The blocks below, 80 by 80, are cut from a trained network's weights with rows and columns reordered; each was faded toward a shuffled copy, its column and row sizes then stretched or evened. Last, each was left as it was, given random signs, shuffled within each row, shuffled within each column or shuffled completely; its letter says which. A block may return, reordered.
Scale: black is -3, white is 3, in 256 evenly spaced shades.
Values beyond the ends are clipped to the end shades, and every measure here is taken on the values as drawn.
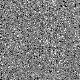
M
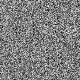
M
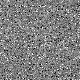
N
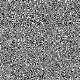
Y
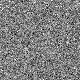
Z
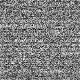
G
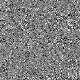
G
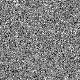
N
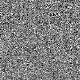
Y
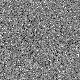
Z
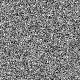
Z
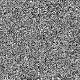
Y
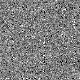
Y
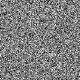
Y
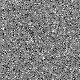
M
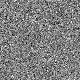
Z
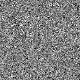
Y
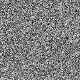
M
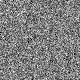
Z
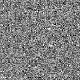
G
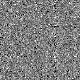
Y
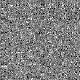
G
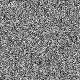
Z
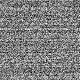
G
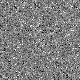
N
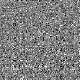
G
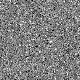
Z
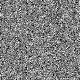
M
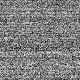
N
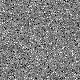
Z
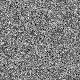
Z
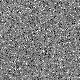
Z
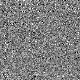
Y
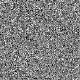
G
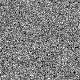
N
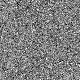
Z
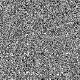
Y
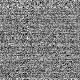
G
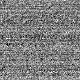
G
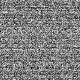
G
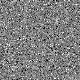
N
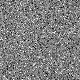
Z
